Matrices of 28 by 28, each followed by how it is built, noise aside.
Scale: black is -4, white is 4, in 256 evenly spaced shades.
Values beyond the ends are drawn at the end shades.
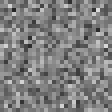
repeating columns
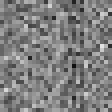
repeating rows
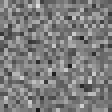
repeating rows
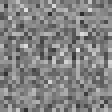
repeating columns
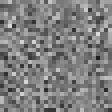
blocks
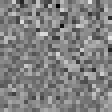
upper triangular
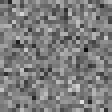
noise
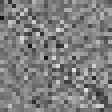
banded
